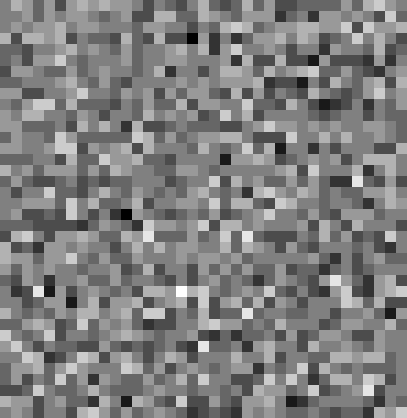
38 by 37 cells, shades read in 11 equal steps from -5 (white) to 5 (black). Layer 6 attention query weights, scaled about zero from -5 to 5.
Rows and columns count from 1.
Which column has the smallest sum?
19
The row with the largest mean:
17
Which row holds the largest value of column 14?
30
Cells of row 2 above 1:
5
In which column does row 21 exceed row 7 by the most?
29
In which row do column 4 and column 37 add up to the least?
27
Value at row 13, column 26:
2
